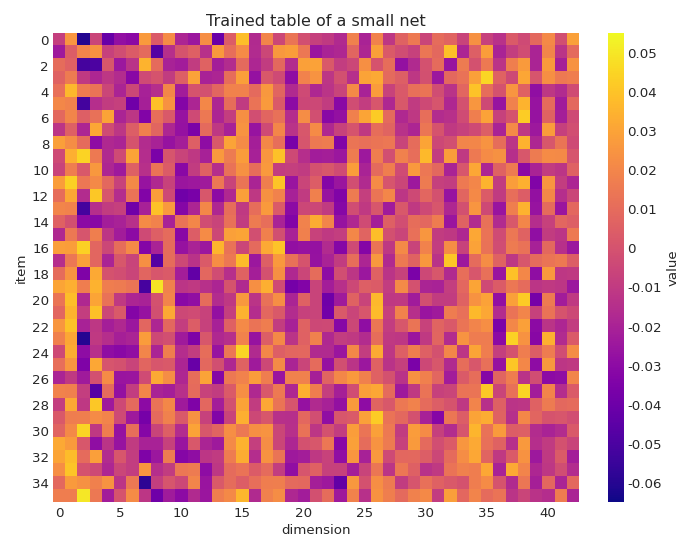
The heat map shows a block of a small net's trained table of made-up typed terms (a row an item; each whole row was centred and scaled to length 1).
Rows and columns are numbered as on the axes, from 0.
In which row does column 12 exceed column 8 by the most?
17
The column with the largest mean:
1
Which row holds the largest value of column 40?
23
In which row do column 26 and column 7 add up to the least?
19
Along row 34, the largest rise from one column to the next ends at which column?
24
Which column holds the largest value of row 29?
26
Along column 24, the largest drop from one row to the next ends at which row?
33
